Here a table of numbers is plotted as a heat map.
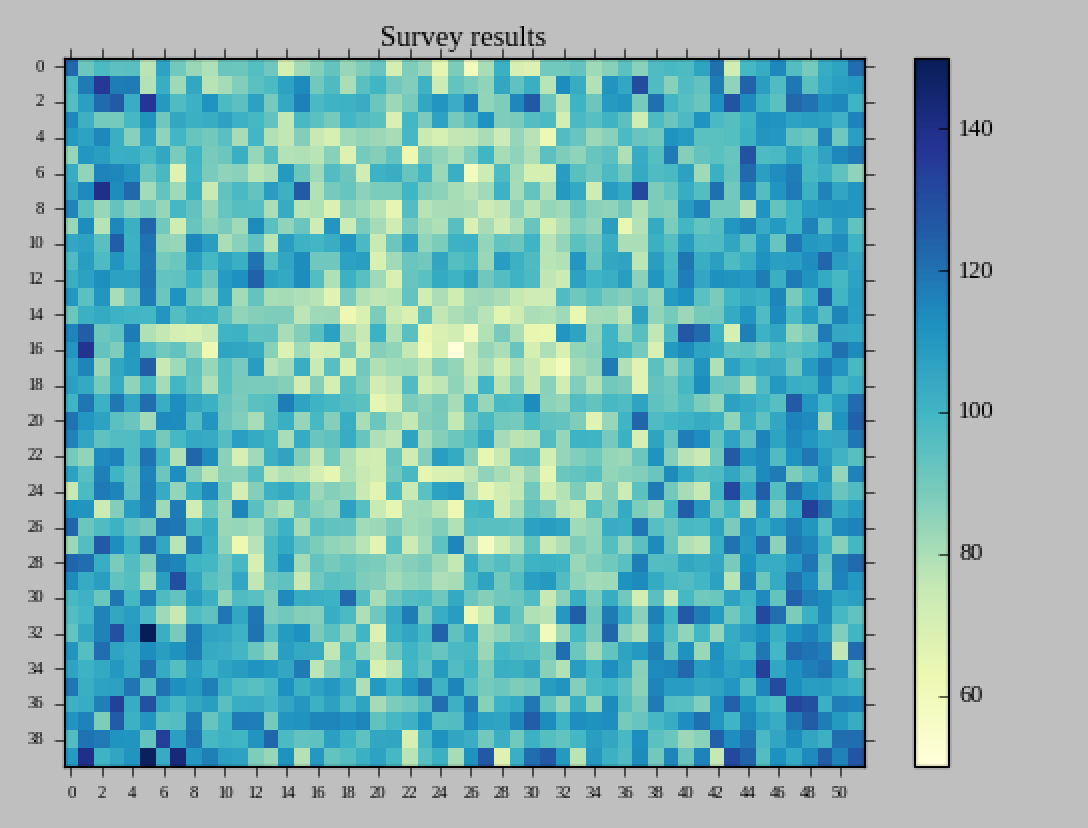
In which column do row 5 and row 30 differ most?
18
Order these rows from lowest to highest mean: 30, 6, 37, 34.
6, 30, 34, 37
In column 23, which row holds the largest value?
35
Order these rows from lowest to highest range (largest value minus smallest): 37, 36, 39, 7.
37, 36, 7, 39
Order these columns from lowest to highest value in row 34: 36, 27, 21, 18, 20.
20, 21, 27, 18, 36
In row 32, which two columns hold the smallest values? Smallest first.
31, 20
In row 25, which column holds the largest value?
48
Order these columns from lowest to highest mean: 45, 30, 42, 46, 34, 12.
34, 30, 12, 42, 46, 45
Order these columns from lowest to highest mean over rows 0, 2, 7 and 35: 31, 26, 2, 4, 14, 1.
26, 31, 14, 1, 4, 2
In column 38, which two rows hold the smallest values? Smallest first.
16, 15
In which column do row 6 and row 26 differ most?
7
